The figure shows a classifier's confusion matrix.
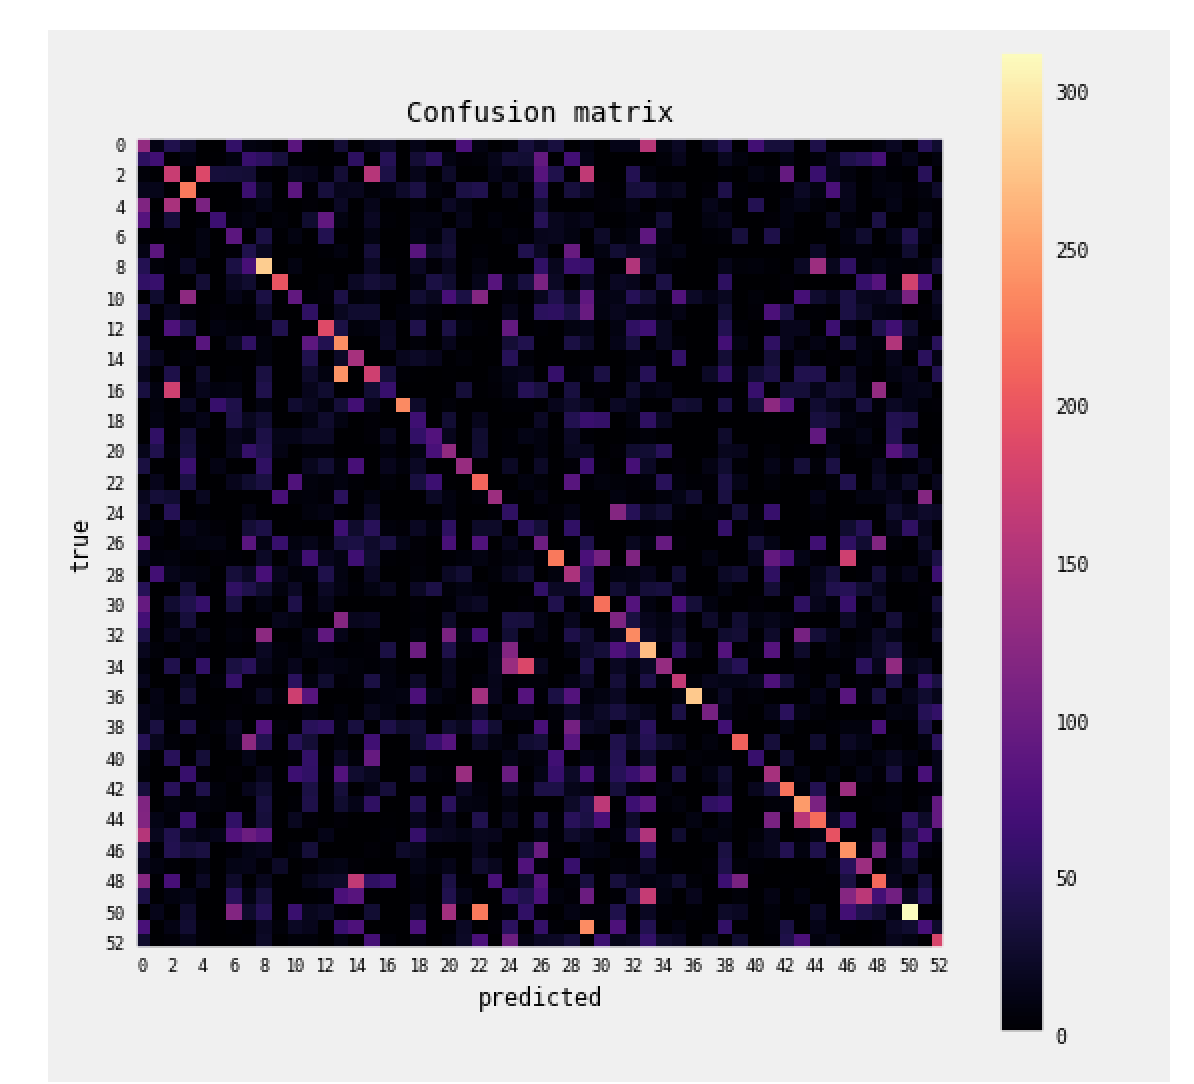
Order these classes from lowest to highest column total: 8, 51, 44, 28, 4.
4, 51, 44, 28, 8
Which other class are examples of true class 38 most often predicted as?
28
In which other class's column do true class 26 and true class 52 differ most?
48
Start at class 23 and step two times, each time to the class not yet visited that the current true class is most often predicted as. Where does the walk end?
29
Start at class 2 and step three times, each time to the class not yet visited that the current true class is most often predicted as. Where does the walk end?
33
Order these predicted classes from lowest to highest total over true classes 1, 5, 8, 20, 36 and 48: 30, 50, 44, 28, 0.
30, 50, 44, 28, 0
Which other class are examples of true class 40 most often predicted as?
15
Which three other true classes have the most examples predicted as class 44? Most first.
8, 43, 19
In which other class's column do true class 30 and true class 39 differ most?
7
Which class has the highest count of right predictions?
50
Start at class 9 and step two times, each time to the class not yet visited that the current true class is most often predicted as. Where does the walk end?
22
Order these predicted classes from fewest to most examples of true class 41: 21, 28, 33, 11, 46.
46, 28, 11, 33, 21
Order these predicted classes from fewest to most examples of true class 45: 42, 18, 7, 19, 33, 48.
42, 19, 48, 18, 7, 33
